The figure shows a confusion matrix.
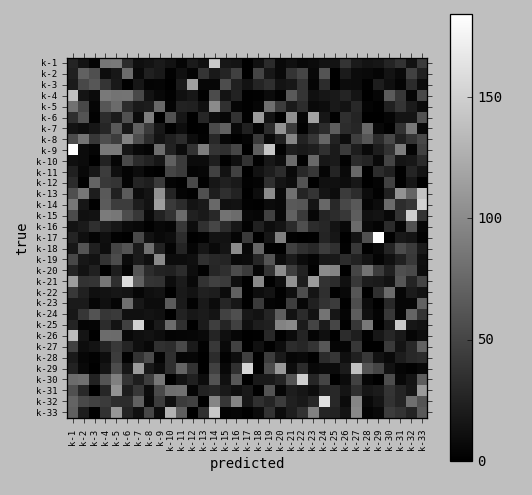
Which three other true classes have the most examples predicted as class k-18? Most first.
k-6, k-21, k-9
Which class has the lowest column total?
k-17
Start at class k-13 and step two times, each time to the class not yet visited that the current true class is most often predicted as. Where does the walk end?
k-14
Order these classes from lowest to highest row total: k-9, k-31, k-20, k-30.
k-31, k-20, k-30, k-9
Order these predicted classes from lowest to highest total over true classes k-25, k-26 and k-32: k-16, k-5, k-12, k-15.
k-12, k-15, k-5, k-16
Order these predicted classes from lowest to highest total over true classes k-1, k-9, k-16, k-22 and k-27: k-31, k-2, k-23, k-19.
k-2, k-23, k-31, k-19
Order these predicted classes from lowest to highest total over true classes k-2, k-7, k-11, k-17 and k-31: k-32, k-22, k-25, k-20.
k-22, k-25, k-32, k-20
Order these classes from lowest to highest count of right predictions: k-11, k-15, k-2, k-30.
k-11, k-30, k-2, k-15
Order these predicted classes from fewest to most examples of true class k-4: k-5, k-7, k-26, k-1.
k-26, k-7, k-5, k-1
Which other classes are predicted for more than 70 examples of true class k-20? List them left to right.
k-24, k-25, k-28
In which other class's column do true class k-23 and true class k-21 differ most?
k-1
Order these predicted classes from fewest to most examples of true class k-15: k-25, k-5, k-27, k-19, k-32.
k-25, k-19, k-27, k-5, k-32
